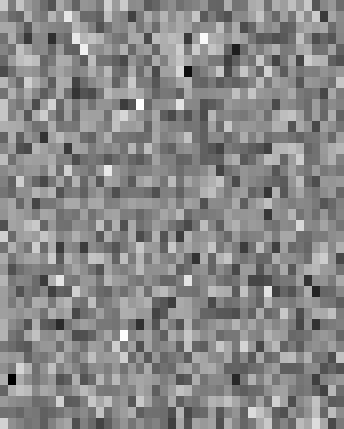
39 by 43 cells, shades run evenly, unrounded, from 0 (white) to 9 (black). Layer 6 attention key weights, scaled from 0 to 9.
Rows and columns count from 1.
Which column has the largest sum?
30
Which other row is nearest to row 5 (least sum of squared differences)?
36
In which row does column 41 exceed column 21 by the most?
2
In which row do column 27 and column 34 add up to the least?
27
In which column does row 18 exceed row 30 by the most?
34
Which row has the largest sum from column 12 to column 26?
15
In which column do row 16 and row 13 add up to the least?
14
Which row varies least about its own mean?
20
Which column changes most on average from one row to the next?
24
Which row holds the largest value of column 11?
23
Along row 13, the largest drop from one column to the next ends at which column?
7
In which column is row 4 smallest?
26
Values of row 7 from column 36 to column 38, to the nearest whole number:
6 4 5
